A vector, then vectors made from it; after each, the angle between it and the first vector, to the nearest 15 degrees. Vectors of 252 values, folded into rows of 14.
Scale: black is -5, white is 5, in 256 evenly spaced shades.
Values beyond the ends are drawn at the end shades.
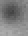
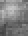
150 degrees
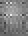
135 degrees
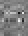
105 degrees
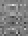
105 degrees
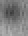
15 degrees
